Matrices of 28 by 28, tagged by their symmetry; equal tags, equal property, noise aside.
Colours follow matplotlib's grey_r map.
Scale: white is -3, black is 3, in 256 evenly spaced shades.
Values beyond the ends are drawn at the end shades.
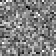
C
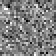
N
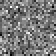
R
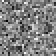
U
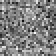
N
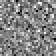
C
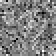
C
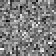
R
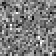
R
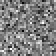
N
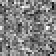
U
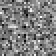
N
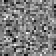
U
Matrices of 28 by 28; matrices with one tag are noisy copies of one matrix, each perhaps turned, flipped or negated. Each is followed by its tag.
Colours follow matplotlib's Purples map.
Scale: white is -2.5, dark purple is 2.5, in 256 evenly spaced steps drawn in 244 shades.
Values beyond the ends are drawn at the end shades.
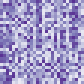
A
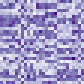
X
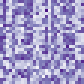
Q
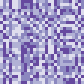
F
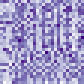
A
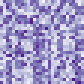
Q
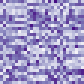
X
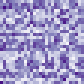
Q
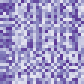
A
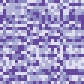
X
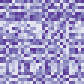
F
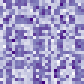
Q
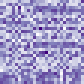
A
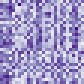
A
